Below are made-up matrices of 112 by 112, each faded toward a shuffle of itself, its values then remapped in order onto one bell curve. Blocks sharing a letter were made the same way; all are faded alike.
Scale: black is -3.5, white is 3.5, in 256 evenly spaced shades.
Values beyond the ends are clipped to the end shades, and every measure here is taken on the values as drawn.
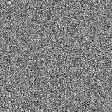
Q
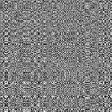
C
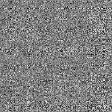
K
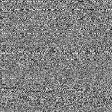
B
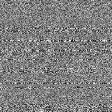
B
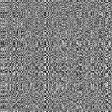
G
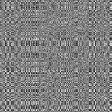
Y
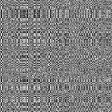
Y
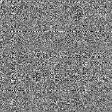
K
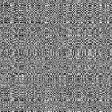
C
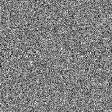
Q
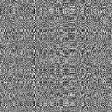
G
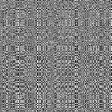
Y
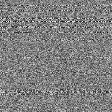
B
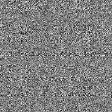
K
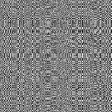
Y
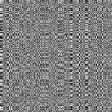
Y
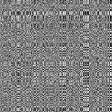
Y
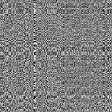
G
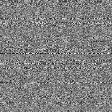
B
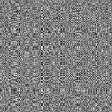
G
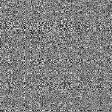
K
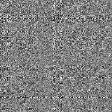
K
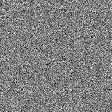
Q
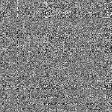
K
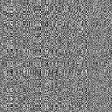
G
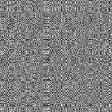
G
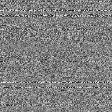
B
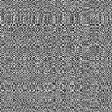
C
